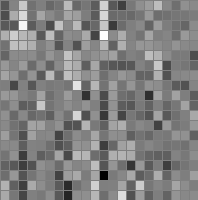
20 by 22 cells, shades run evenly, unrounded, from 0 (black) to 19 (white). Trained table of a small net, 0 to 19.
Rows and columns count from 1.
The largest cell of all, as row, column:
4, 12
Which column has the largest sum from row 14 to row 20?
11
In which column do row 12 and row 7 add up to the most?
9
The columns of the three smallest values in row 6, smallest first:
22, 1, 14
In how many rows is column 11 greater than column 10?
13
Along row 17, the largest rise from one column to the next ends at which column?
16
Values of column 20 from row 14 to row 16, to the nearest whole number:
11 9 10
